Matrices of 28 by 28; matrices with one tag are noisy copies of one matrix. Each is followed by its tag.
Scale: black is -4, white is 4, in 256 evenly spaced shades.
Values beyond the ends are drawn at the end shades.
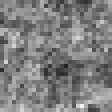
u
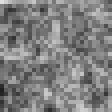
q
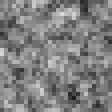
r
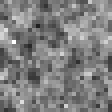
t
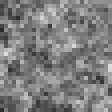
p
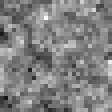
p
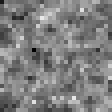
p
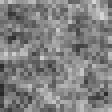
q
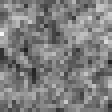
t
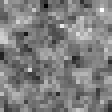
t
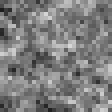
p
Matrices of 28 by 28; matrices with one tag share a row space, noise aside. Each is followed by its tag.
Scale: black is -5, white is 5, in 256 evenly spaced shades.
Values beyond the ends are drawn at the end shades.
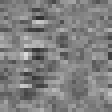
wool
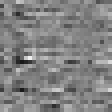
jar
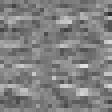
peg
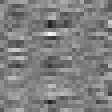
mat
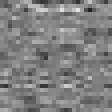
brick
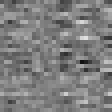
peg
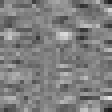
peg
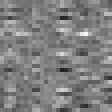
peg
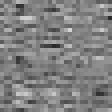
jar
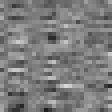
mat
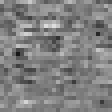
jar
